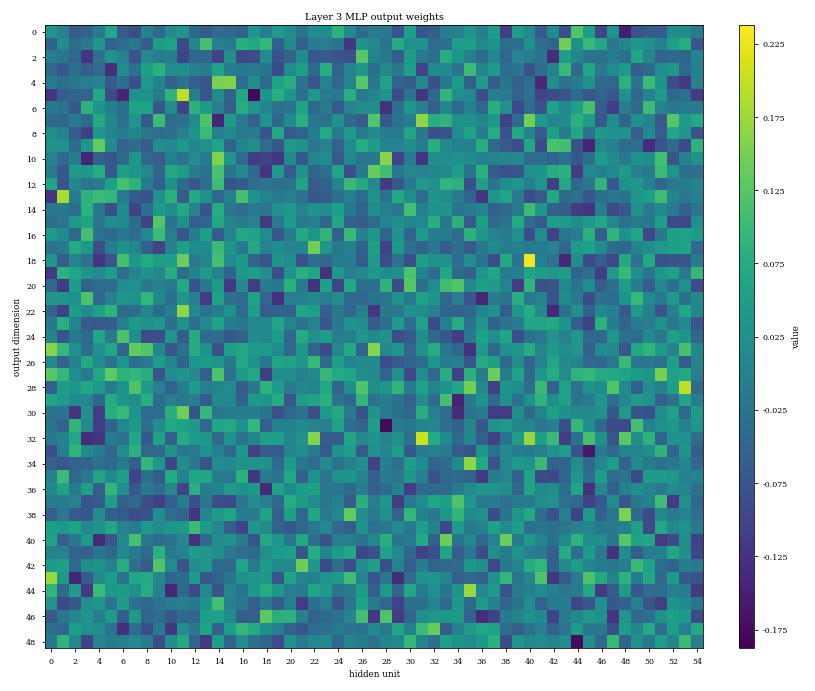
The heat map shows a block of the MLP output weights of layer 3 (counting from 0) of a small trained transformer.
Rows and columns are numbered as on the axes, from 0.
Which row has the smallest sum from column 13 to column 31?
2
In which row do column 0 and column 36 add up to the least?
13
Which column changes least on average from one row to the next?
20
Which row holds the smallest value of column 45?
33
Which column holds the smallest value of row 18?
43
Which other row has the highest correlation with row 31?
17
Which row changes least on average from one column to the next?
39
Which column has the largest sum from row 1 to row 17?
14
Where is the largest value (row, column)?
18, 40
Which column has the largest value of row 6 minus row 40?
12
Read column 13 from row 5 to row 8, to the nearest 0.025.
-0.075 0.05 0.125 0.1
